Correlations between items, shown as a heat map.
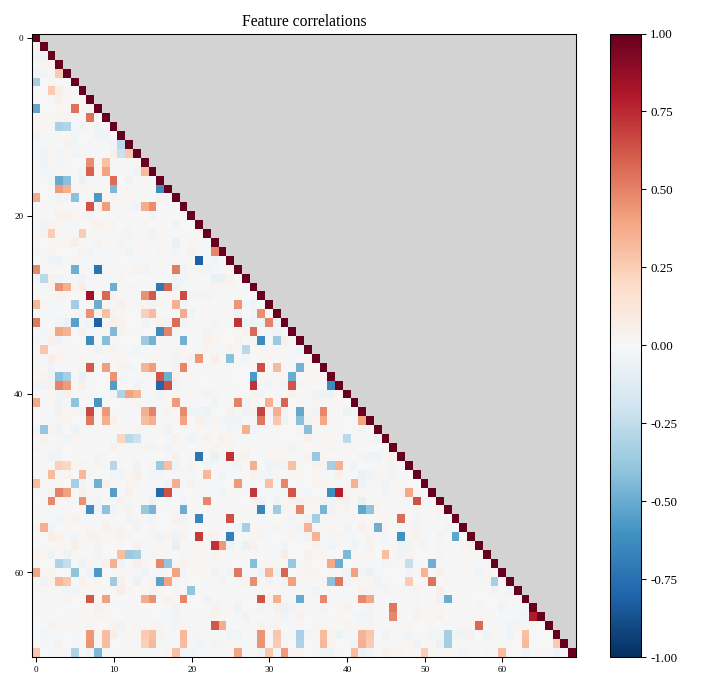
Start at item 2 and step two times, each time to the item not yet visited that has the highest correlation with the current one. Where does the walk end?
49
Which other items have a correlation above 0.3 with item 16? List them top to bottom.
10, 38, 59
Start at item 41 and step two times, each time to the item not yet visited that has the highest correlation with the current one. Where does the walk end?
26
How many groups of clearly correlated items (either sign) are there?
10
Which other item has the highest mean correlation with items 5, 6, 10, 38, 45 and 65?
16
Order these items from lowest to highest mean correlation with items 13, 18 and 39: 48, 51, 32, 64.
64, 48, 32, 51
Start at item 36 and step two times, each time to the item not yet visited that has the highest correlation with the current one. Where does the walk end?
56
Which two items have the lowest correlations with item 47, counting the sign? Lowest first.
21, 56
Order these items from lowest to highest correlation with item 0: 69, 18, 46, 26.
46, 69, 18, 26
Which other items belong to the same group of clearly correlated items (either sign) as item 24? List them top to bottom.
23, 57, 66
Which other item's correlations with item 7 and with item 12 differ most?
29
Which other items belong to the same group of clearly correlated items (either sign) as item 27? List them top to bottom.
1, 35, 44, 55
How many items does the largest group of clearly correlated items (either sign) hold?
15
